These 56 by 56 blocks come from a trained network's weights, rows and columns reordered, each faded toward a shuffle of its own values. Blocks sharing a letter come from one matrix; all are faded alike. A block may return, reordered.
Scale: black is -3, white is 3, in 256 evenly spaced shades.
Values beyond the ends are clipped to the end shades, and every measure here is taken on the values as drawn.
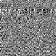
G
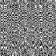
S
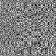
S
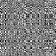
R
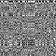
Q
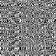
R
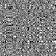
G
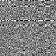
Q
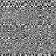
Q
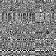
Q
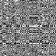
Q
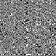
G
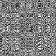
S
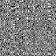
G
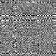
Q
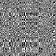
R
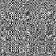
R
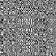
R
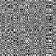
R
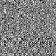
G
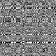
Q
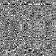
G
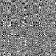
G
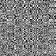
R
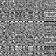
Q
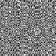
S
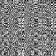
S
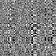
R
